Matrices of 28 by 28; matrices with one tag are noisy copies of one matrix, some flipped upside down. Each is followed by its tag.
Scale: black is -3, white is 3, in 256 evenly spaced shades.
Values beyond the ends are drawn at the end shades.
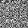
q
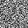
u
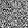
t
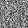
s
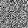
q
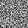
q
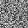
u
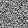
t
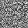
t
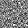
t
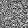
t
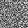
t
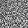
t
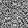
t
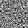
t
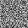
q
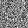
s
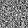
s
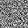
t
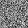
s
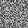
q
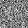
s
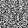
u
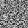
u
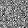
s
